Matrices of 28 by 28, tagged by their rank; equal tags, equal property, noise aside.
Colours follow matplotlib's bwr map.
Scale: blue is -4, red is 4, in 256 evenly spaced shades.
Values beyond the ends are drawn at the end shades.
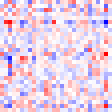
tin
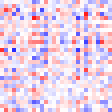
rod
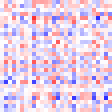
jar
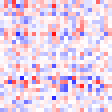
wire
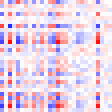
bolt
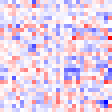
wire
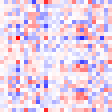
tin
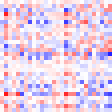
tin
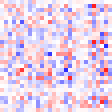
rod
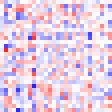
tin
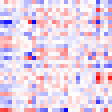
tin
